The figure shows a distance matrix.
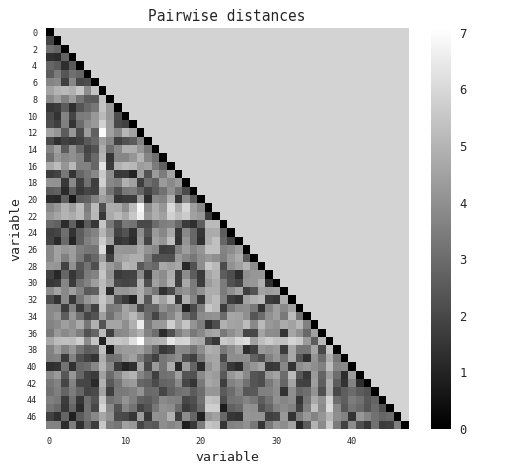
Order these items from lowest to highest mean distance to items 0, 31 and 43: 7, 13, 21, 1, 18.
13, 1, 18, 21, 7
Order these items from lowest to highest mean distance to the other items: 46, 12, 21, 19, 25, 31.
19, 46, 25, 31, 12, 21
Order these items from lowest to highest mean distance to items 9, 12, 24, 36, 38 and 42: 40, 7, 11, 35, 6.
6, 40, 11, 35, 7
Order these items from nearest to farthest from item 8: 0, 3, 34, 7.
34, 0, 3, 7
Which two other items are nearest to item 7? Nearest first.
37, 22
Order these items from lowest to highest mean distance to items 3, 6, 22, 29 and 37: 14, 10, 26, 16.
10, 14, 26, 16
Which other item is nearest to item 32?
11
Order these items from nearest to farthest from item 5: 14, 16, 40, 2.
14, 2, 40, 16
